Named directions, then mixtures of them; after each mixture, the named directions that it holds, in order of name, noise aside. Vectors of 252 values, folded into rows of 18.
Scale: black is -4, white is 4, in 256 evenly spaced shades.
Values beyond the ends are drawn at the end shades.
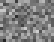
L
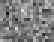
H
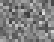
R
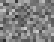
L.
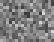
R.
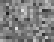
H.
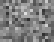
H, R.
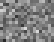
L.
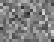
L, R.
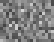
H, R.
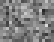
H, R.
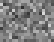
L, R.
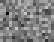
H, L.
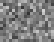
L, R.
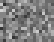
L, R.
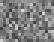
H, R.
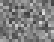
R.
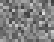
R.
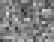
H.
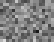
H, L.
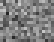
H, L.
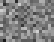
L.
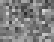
H, R.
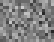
R.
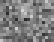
H.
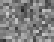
H, L.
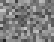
L.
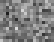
H.
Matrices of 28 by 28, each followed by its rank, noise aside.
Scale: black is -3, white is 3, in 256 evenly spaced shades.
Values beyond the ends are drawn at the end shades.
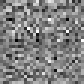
seven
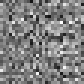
five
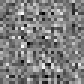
five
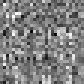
five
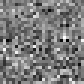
seven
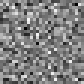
eight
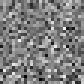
eight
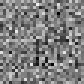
six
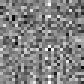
eight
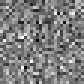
eight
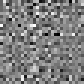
six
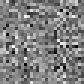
seven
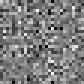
seven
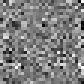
six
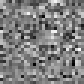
six
